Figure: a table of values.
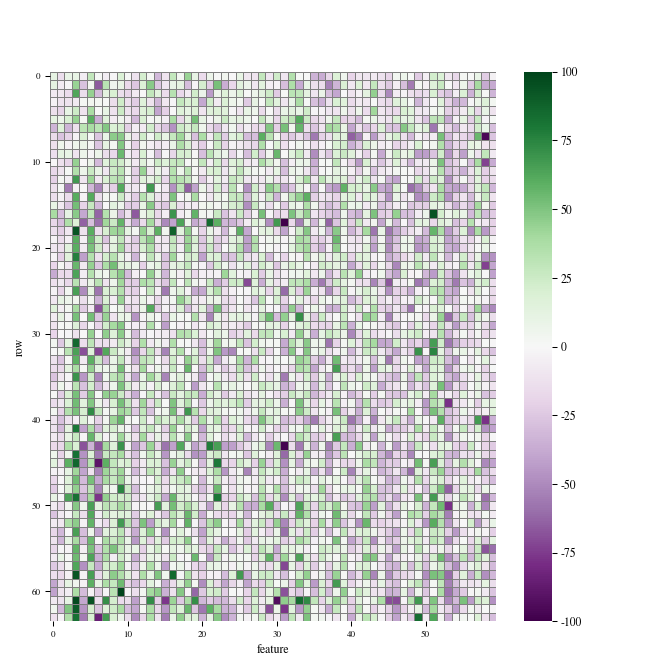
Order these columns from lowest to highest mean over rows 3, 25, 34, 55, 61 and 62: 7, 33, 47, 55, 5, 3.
47, 55, 33, 7, 5, 3
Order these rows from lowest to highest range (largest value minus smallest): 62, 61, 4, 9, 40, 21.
4, 9, 21, 40, 62, 61
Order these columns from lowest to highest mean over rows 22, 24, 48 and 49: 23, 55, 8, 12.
23, 12, 55, 8
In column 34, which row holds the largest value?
61
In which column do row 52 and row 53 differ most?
13
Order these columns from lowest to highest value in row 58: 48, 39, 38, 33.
48, 39, 33, 38
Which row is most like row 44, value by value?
25
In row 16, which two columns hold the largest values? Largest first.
51, 16
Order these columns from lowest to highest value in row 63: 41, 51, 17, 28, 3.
41, 28, 17, 51, 3
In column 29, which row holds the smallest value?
62
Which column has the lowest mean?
53
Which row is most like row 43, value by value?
17
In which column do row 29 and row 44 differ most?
3
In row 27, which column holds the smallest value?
6
